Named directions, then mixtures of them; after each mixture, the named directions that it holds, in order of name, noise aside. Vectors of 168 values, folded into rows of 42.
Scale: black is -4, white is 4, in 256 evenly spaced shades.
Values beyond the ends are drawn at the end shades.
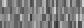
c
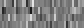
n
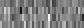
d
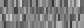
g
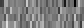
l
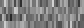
g.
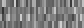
c, g, n.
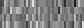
l.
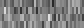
d, g.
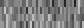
d, g, l.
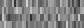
g, n.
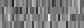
d, g, n.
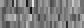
g, l, n.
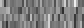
c, d, l.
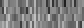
c, d, l.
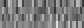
c, g.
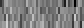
l.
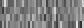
c, l, n.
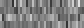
g, n.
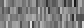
d, l, n.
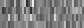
n.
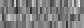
g, n.
